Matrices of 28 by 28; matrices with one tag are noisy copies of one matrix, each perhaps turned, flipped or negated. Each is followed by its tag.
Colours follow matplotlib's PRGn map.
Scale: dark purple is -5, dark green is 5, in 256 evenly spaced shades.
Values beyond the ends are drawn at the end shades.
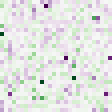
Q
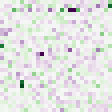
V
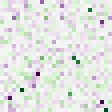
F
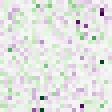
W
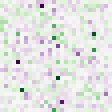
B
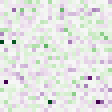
W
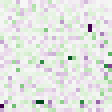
V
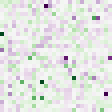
Q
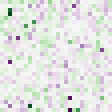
W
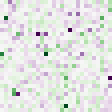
Q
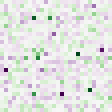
B
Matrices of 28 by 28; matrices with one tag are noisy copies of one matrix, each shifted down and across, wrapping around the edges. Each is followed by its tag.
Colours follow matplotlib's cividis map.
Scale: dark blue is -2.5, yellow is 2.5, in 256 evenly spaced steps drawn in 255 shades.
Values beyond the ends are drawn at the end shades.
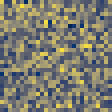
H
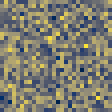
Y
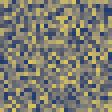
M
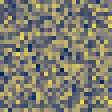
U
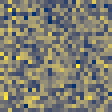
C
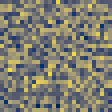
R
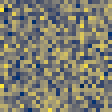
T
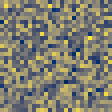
U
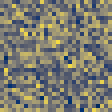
C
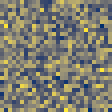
T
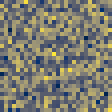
H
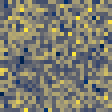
C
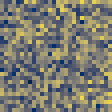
R
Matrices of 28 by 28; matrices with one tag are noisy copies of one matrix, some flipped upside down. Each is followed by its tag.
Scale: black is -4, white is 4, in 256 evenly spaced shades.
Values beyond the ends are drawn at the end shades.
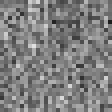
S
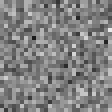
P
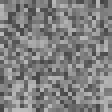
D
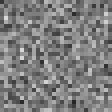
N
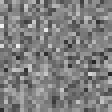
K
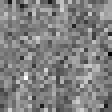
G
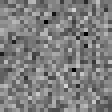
P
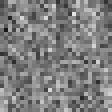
G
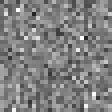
K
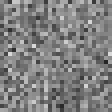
S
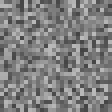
P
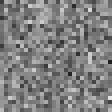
K
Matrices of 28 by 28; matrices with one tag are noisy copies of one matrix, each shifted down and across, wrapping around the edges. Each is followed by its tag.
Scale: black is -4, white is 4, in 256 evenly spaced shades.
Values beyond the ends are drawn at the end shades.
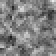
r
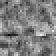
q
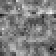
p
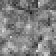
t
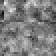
t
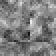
t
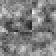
t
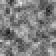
r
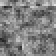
p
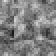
t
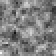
r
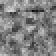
q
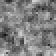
p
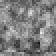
t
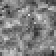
r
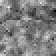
t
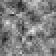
r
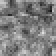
t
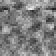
q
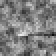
q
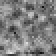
q
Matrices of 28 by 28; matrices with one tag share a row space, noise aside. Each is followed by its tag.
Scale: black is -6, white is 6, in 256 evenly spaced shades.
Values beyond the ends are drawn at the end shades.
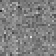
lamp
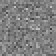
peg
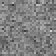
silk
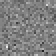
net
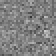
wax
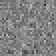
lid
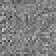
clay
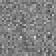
lid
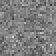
silk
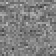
silk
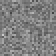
lamp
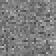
silk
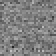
lamp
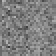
peg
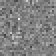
lamp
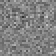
net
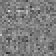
peg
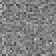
clay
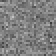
silk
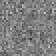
lid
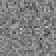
wax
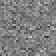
wax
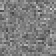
silk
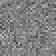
clay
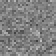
peg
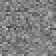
peg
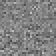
lamp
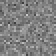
net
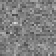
lamp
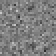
wax
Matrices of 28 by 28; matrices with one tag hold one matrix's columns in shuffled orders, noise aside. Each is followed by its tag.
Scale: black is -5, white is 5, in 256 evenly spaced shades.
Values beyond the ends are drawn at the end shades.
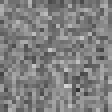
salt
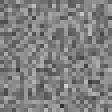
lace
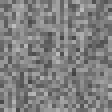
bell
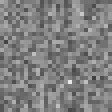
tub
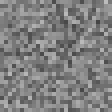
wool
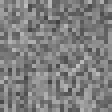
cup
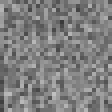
cup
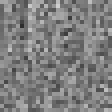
bell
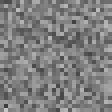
lace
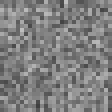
salt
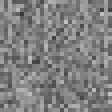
bell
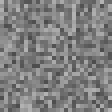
bell
